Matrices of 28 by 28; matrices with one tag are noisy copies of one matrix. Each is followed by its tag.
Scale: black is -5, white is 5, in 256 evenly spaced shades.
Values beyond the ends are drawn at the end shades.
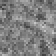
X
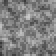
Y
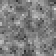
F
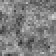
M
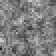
F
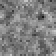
X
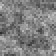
M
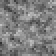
Y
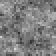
M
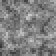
Y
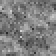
M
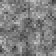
F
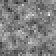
Y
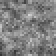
Y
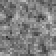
X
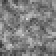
Y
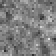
X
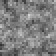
Y
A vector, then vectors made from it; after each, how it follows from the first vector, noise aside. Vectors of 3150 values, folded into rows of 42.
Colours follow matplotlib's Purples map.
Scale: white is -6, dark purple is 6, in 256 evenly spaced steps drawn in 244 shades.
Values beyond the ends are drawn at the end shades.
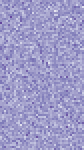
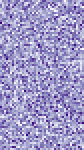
scaled up.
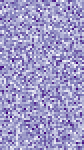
wrapped around, scaled up.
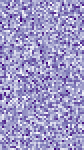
scaled up.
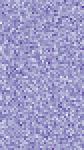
negated.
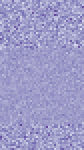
negated, partly zeroed.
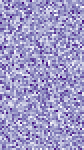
scaled up.
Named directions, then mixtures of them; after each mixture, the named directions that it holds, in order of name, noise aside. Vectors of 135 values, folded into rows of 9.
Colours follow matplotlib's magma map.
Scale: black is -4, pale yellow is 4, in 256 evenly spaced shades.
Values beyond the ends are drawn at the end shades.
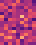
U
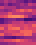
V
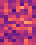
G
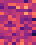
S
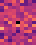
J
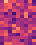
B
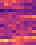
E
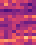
E.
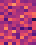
S, U.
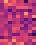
B, E, S.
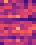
B, V.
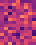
G, S, U.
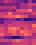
V.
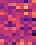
S.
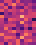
U.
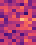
B, G, S.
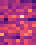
G, U, V.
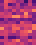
B, J, V.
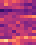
E.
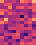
U, V.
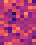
B.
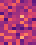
U.
